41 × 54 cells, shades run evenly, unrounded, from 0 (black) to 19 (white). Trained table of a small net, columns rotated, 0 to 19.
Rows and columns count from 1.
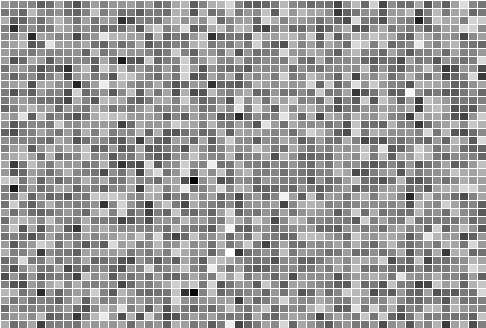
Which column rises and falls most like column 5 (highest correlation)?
50
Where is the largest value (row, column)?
32, 26
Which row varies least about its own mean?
7
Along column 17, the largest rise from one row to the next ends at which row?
40
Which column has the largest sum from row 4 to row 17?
12
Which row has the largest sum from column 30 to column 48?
5
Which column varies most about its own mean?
14
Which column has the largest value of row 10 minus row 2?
53
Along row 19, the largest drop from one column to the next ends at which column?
44
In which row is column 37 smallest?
41
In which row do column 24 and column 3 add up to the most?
33
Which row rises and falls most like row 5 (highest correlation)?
11
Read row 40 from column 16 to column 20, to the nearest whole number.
6 15 10 5 6
